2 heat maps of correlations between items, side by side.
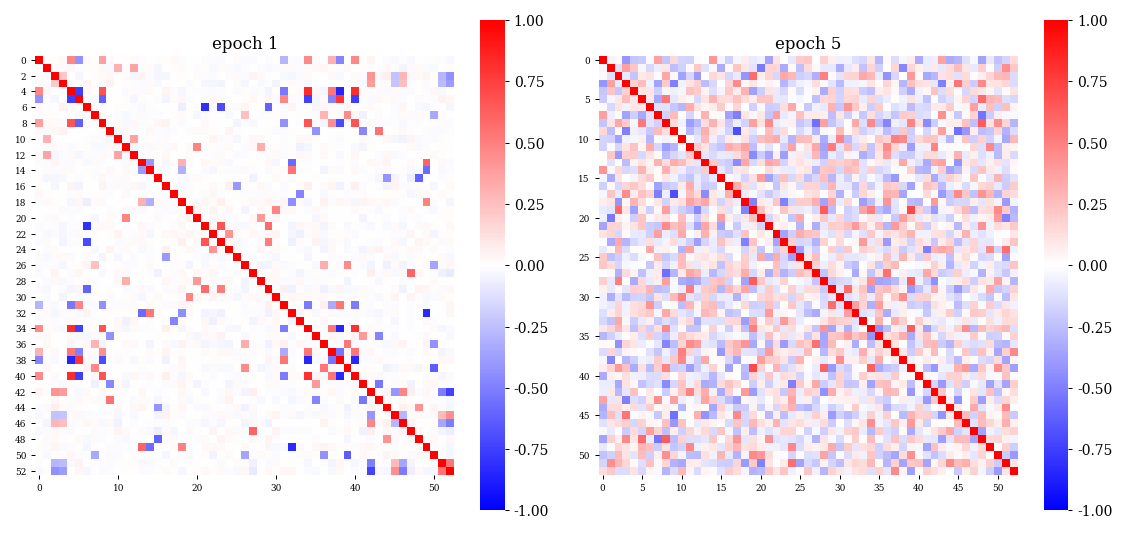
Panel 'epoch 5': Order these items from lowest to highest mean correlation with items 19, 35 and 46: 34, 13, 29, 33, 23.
29, 13, 23, 34, 33
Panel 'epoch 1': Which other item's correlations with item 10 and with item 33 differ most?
17
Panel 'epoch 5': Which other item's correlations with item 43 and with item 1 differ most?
3
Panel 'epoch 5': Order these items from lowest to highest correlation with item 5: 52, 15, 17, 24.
52, 24, 15, 17
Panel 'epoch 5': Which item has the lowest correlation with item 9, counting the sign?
17
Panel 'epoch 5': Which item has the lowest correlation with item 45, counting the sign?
9
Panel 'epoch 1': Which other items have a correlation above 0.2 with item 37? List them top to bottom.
0, 4, 8, 34, 40
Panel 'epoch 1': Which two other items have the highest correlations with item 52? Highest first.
51, 45
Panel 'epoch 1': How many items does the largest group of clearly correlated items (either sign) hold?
9
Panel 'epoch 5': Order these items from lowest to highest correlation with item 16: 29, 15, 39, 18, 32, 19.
39, 32, 19, 15, 18, 29
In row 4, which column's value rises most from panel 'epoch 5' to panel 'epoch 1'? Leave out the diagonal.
34
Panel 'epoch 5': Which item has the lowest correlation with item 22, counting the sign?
23
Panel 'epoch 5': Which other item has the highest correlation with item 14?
0
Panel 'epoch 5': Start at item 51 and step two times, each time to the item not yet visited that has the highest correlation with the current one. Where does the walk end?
49
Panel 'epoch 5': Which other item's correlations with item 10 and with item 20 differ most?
37
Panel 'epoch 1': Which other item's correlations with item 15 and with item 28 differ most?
48
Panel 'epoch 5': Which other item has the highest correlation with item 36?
27
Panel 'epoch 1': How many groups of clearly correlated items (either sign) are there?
14
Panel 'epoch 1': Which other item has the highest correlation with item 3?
42
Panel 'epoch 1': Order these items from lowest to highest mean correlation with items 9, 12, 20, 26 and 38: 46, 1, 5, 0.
0, 46, 1, 5
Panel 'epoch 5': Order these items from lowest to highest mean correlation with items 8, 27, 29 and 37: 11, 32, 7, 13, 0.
7, 0, 32, 13, 11
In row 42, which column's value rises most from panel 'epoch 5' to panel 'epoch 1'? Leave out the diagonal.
2
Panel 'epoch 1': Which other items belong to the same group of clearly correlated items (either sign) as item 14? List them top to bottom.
13, 18, 32, 49
